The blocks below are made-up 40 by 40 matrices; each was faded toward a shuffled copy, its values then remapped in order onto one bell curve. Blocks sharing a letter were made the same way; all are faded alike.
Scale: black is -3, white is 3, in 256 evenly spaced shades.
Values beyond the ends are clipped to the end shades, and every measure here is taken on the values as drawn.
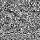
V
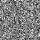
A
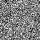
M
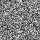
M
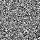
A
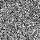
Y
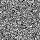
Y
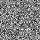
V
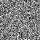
Y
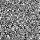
V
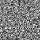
V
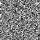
A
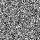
M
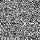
V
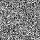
M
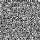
V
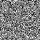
A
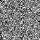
A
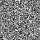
A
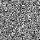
A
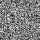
V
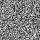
M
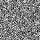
Y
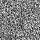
Y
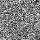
V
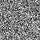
M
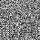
V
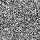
Y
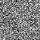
A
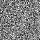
M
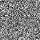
V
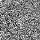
A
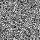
A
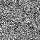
M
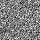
M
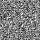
A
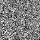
A
